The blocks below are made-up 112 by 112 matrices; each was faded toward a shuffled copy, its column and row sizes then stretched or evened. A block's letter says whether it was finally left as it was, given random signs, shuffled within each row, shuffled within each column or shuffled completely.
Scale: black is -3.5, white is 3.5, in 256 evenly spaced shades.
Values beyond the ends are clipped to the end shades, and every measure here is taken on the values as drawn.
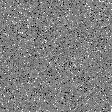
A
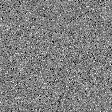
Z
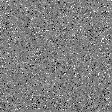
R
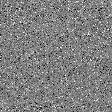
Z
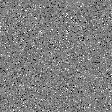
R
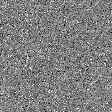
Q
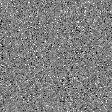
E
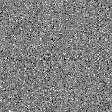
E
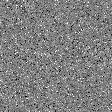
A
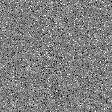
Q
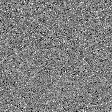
Z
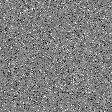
A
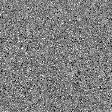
R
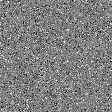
A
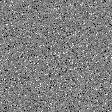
Z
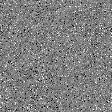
R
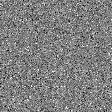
Z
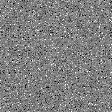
E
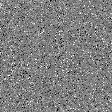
Q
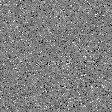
Z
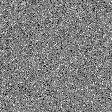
A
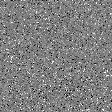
Z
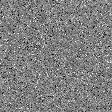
A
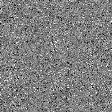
R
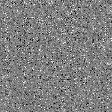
E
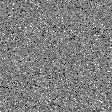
Z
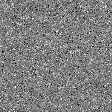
Z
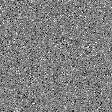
Z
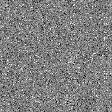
E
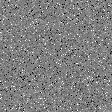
A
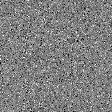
Q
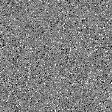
R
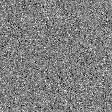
Q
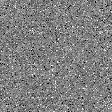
E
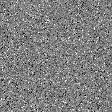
Q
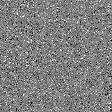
Q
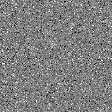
E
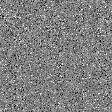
R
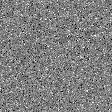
A
